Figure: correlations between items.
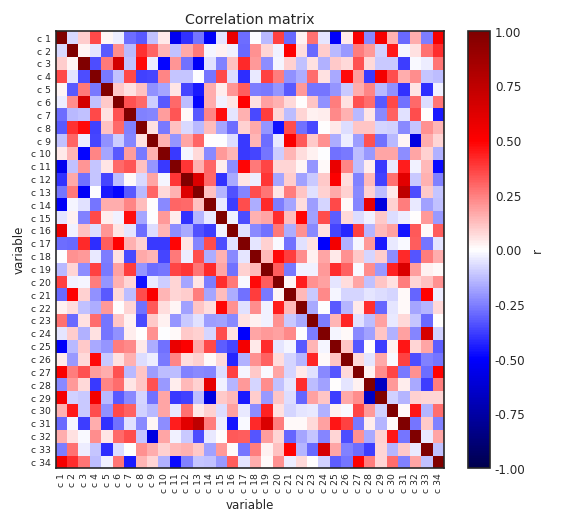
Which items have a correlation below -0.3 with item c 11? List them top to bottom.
c 1, c 10, c 29, c 34
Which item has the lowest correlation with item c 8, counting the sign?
c 20
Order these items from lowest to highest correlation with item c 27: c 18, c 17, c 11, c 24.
c 24, c 11, c 17, c 18
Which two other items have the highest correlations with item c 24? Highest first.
c 33, c 15
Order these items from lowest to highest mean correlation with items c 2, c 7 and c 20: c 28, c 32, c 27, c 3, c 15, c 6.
c 3, c 28, c 27, c 32, c 6, c 15
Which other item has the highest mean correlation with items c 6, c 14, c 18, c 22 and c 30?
c 28
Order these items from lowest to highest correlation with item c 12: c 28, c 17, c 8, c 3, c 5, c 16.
c 5, c 3, c 16, c 8, c 17, c 28
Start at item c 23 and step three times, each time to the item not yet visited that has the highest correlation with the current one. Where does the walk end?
c 29
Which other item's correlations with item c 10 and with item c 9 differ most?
c 32
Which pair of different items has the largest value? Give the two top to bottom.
c 13, c 31
